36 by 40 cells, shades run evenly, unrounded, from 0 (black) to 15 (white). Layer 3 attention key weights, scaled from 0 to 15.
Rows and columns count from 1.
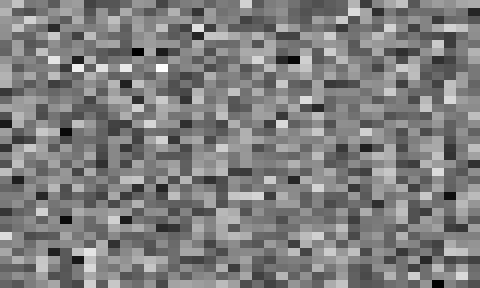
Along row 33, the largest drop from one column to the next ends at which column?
36
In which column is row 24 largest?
27
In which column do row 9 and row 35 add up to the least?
6
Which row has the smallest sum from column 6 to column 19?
17
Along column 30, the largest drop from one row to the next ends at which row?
3
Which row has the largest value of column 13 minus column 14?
7
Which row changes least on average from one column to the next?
29
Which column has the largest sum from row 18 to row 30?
37
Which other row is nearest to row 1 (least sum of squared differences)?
26
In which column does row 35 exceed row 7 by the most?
35
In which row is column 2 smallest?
23
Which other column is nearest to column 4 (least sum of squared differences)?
13
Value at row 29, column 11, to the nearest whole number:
9
